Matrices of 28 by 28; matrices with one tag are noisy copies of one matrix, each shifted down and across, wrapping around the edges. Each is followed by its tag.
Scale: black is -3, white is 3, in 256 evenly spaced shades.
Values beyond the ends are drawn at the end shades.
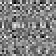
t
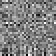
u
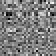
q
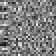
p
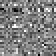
q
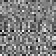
u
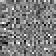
p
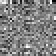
q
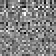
u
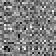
p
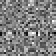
q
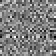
p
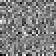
t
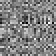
u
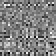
u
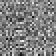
p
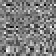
t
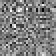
q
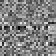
q
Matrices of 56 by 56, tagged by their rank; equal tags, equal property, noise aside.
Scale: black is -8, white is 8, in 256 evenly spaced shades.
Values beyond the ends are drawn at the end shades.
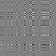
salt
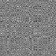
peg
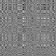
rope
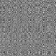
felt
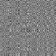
peg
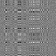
salt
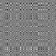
salt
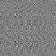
felt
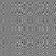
rope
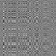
rope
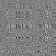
peg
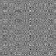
peg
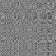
felt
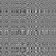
rope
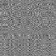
felt
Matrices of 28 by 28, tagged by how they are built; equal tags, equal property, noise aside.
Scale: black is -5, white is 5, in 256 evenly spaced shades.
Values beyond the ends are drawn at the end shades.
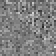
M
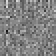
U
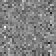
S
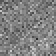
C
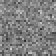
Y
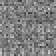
Y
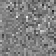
M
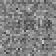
Y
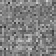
Y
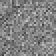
C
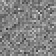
C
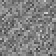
C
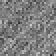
C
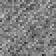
C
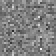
S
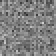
Y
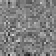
U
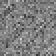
C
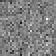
S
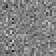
S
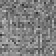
Y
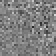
M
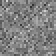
C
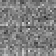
Y
